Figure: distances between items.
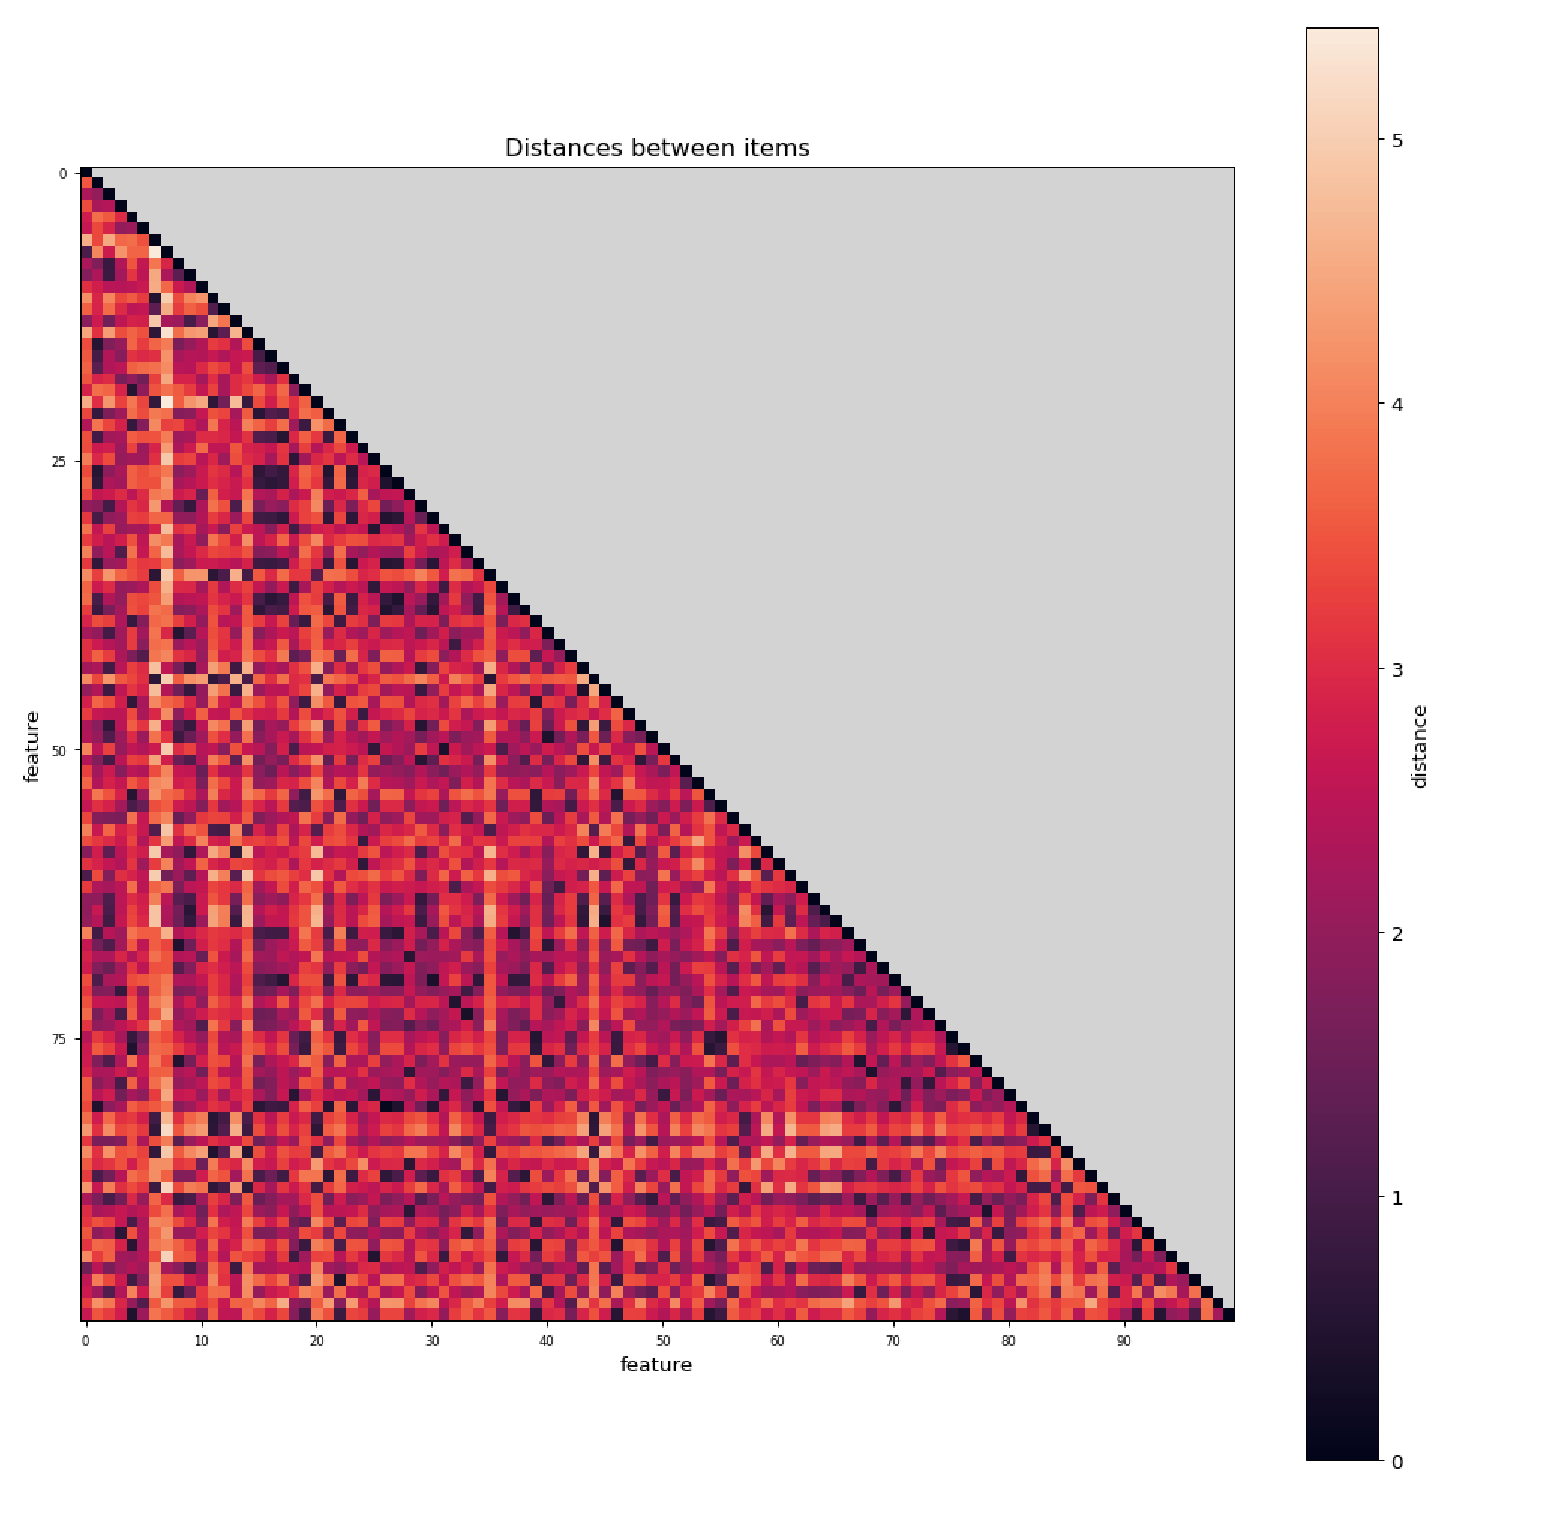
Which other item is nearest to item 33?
73
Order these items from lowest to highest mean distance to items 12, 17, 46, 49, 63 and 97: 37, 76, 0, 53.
37, 76, 0, 53
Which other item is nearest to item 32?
72
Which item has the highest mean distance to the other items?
7
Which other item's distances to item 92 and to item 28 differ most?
86
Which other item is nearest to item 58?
60
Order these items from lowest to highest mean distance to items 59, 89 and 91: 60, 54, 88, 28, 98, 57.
54, 28, 60, 98, 57, 88
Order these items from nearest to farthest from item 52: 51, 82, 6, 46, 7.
46, 51, 82, 6, 7
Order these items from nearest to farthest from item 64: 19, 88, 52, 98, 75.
75, 52, 19, 98, 88
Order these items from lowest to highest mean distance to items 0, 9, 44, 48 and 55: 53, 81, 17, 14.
81, 17, 53, 14
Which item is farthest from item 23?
98
